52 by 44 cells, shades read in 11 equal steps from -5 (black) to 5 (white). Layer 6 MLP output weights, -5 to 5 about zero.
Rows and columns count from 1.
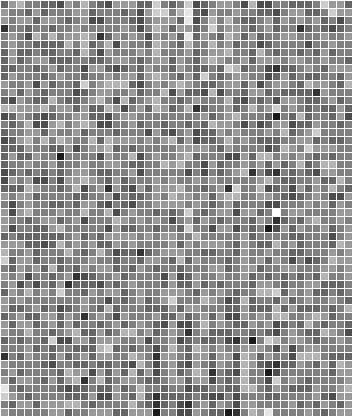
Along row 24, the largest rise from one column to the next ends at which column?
30
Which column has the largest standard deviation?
35
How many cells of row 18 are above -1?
31
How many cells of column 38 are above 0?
13
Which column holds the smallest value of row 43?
32
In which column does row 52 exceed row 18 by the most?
34
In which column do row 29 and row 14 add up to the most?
24
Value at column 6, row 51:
1
